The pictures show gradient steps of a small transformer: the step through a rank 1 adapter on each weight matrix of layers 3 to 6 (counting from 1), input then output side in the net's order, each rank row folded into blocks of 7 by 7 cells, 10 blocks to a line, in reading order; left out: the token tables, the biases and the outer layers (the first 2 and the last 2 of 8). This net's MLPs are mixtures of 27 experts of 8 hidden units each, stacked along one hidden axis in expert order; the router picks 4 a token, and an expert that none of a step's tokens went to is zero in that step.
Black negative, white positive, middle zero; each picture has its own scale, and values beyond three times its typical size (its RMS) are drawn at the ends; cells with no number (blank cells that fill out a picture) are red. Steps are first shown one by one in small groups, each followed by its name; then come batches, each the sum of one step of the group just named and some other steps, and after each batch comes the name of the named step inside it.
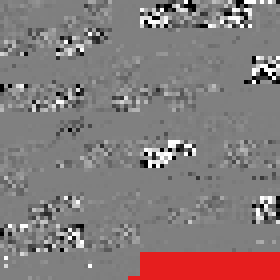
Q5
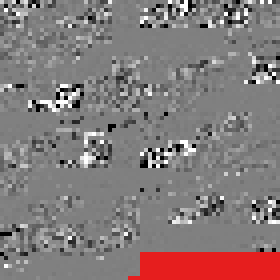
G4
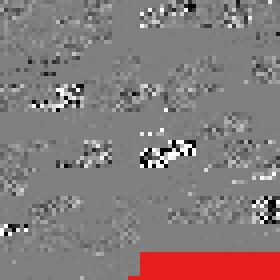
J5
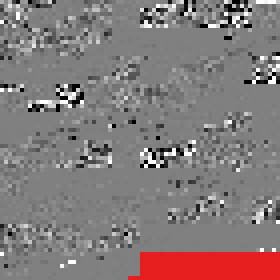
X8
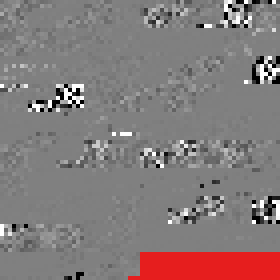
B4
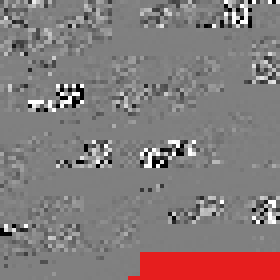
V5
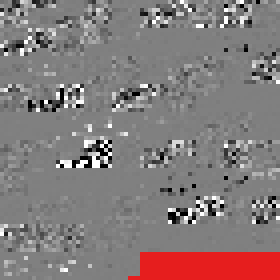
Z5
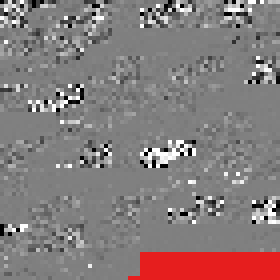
Q5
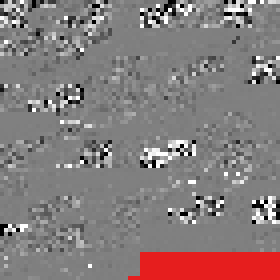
Q5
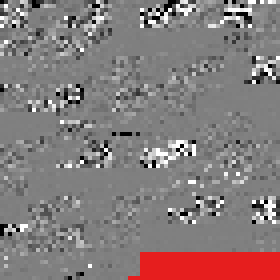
Q5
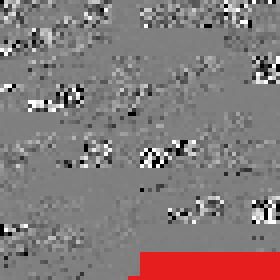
V5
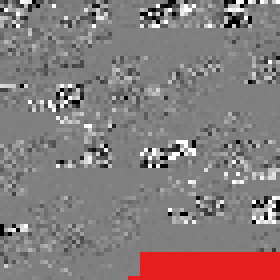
G4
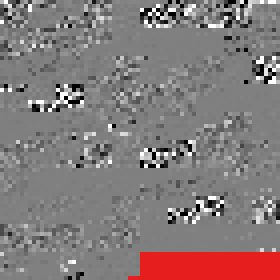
X8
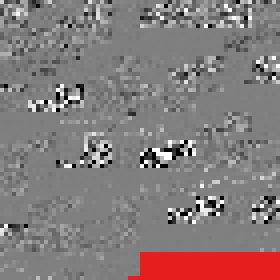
J5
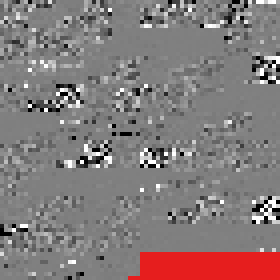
X8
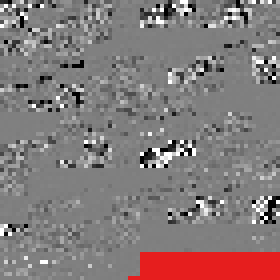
J5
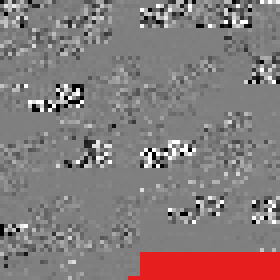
X8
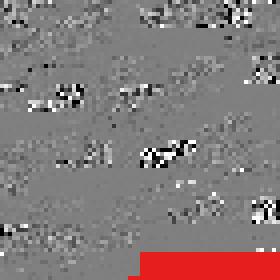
V5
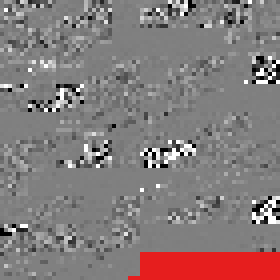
G4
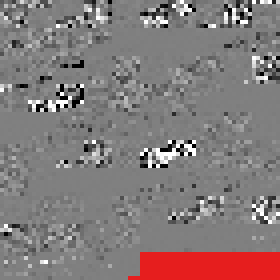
V5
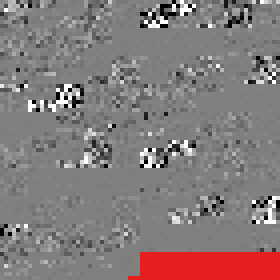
G4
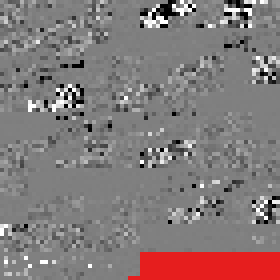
Q5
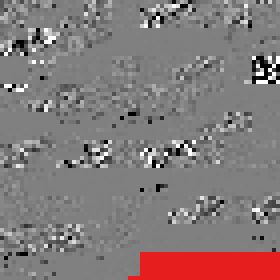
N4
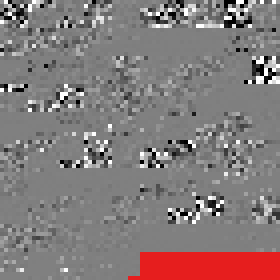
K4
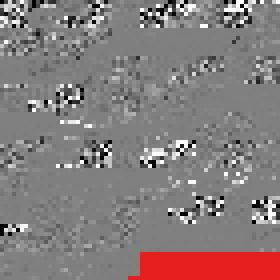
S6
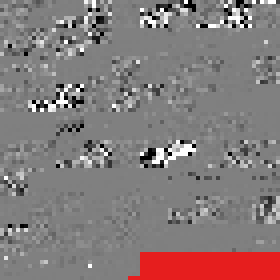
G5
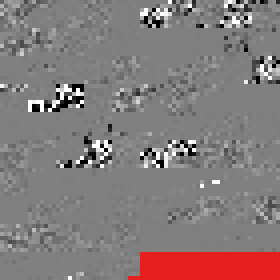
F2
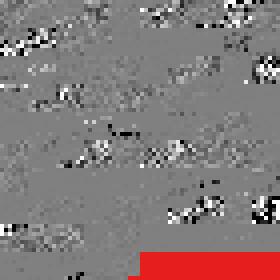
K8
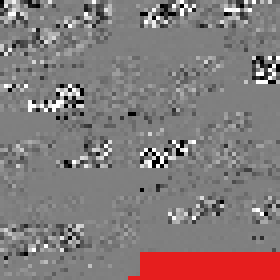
N4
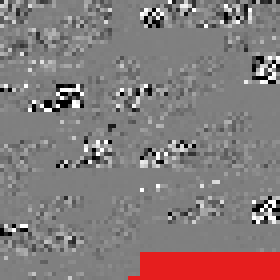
F2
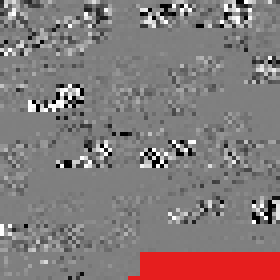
K8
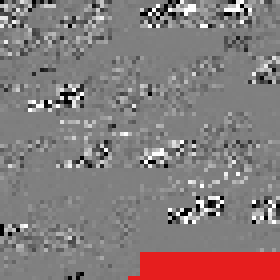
S6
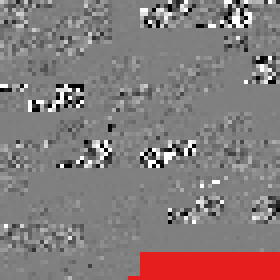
F2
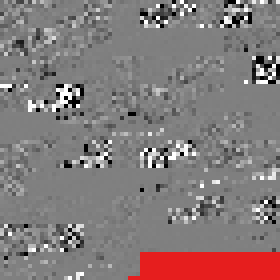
N4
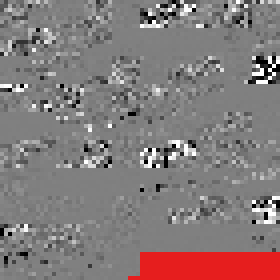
N4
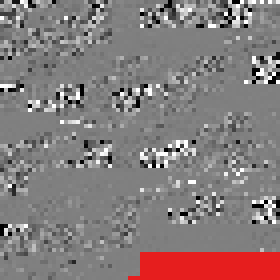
S6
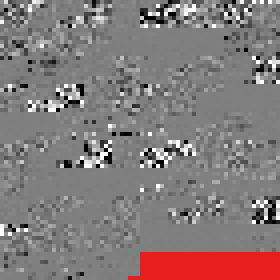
K4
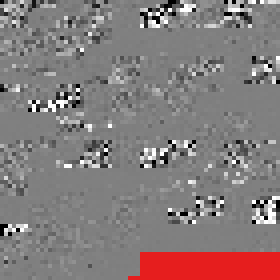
S6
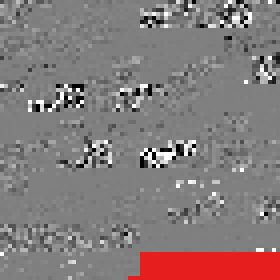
F2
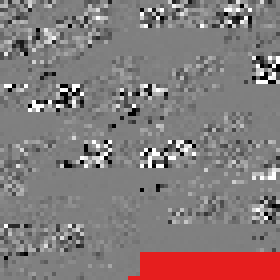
N4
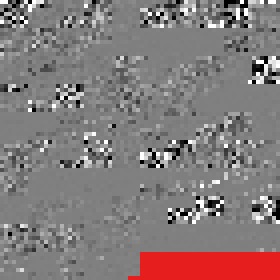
K4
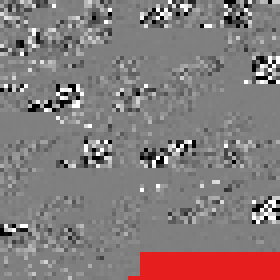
F2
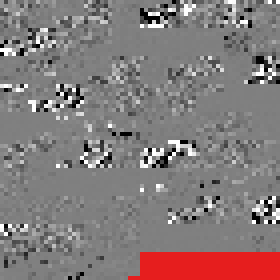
K8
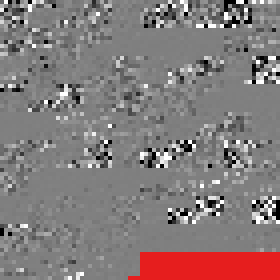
K4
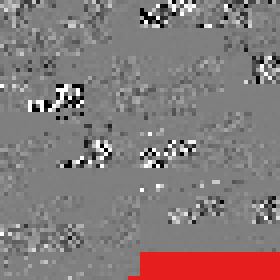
F2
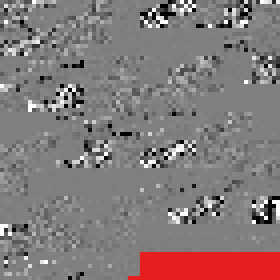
K8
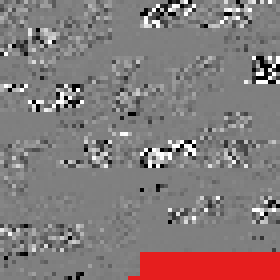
N4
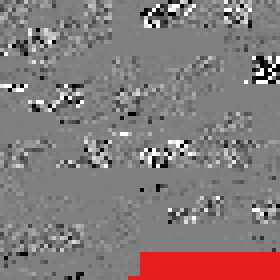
N4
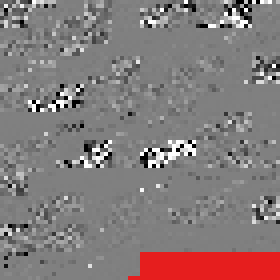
G5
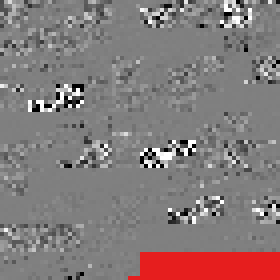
F2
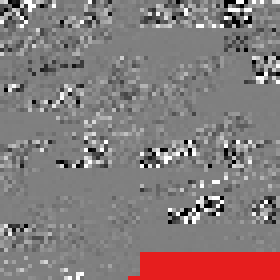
K4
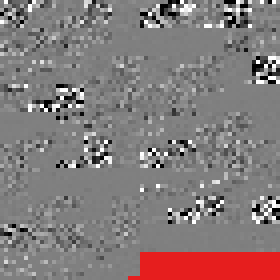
K4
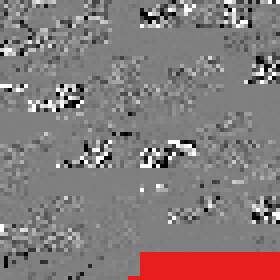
K8
